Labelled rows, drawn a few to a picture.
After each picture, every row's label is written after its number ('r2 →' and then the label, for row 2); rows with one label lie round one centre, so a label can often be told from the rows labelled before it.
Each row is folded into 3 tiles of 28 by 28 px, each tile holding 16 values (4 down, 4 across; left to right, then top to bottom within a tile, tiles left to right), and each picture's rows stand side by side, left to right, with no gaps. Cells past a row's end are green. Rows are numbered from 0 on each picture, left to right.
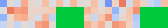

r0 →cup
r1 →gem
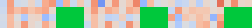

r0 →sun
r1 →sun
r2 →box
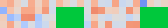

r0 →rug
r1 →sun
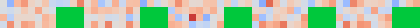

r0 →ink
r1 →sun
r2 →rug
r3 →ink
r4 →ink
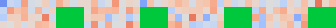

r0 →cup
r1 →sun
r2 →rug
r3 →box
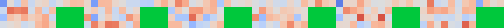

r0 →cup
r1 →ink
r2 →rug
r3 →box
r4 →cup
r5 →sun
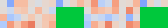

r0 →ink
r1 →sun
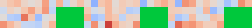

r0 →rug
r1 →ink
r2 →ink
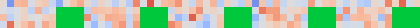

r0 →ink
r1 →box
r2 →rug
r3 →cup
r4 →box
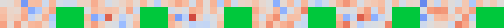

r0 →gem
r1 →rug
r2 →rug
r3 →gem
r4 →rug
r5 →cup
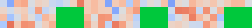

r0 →ink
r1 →gem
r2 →cup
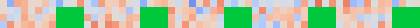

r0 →ink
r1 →ink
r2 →gem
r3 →box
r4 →sun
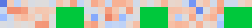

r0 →cup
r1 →rug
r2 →gem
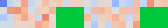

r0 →cup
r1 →box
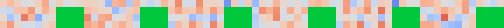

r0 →rug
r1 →gem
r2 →sun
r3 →cup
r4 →sun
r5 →rug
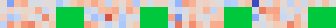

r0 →ink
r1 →rug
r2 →ink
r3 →cup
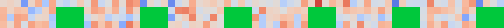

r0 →gem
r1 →sun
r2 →cup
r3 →box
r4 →sun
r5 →sun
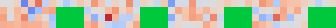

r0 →gem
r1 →rug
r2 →cup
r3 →rug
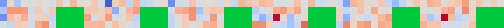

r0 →cup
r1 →gem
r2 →cup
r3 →rug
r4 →ink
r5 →rug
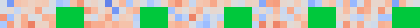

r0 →ink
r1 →gem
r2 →rug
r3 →ink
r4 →sun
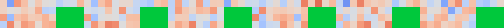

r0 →ink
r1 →ink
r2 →sun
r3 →box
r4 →ink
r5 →gem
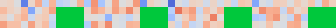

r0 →gem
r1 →sun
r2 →cup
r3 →cup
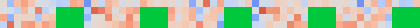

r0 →ink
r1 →cup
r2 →gem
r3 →cup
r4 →gem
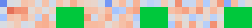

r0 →cup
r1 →gem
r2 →sun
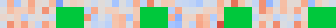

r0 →sun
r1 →box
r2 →box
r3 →sun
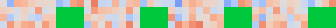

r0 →ink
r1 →sun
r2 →ink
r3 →ink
